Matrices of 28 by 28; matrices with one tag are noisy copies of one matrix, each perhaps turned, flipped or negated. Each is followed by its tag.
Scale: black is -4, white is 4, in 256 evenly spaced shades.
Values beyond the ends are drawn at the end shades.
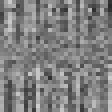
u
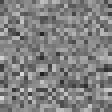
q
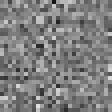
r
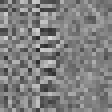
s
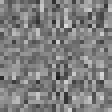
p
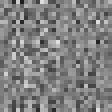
q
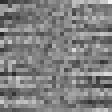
u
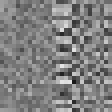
s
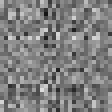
p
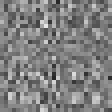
p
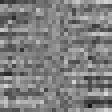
u
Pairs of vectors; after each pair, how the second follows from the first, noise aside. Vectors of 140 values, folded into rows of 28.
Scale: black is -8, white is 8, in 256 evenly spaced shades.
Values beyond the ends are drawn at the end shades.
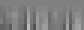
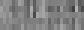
wrapped around.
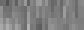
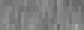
reversed, negated, shrunk.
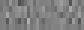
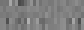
partly zeroed.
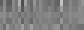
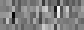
wrapped around, negated, scaled up.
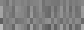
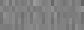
reversed, negated, shrunk.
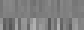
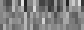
reversed, negated, scaled up.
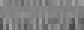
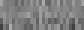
copied.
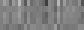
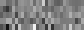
wrapped around, negated, scaled up.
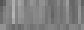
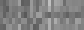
wrapped around.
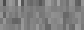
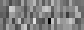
wrapped around, negated, scaled up.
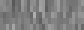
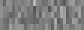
wrapped around.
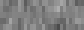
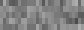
wrapped around.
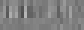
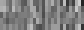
wrapped around, negated, scaled up.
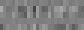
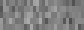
shuffled.
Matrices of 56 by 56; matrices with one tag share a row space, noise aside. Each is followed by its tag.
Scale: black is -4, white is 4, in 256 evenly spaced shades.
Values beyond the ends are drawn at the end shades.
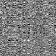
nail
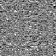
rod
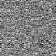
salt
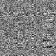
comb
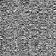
rod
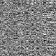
comb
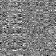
nail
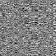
rod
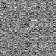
rod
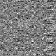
comb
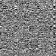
rod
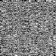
rod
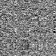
rod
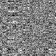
nail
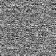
salt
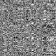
comb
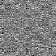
salt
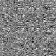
comb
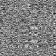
rod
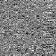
comb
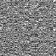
rod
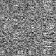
comb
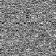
salt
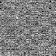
salt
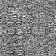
nail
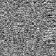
comb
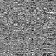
comb
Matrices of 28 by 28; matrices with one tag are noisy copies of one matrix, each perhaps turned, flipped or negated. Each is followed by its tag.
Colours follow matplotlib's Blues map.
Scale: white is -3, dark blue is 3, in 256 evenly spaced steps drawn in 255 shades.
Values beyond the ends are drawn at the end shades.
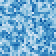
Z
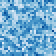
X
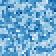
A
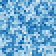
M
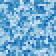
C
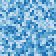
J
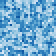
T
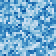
M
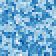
Z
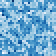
X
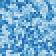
A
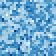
J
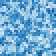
T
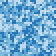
M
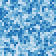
Z
